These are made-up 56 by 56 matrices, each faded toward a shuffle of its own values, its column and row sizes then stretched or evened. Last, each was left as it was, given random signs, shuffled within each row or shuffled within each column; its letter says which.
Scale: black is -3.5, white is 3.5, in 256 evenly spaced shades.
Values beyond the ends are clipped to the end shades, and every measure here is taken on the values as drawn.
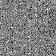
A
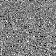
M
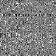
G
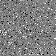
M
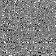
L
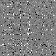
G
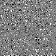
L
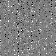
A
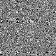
L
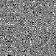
G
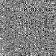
G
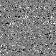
M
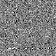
L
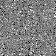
A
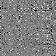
G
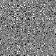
G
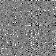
G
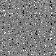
L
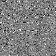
M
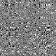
G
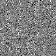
A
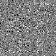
G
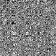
G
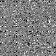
L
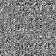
G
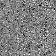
A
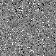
A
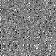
G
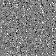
A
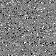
M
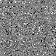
M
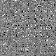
L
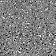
M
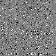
L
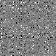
G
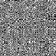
G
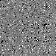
L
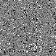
L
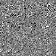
L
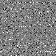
M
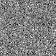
M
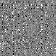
G
